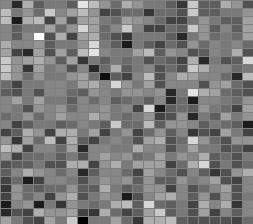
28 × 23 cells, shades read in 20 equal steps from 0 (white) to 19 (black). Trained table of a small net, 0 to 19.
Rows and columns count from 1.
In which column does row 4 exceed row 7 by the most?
14
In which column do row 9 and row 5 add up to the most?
17
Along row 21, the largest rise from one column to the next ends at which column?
20
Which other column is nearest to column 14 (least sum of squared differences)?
11
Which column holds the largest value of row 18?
2
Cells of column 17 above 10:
14
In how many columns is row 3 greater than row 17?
9
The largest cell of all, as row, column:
28, 8
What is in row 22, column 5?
9
